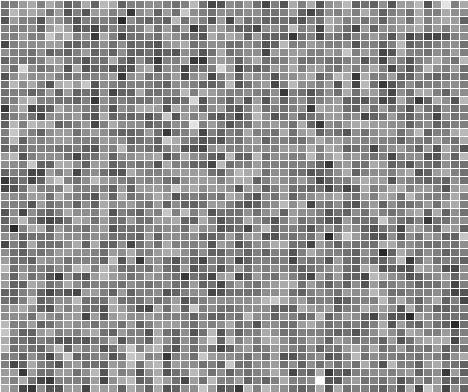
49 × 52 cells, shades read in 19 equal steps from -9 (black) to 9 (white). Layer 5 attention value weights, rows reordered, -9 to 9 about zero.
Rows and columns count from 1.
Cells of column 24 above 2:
4
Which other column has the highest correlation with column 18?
15
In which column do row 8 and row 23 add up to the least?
1
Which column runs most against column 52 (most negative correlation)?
30
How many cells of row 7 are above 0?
20
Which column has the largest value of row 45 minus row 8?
23
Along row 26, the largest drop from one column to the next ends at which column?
35
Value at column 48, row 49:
5
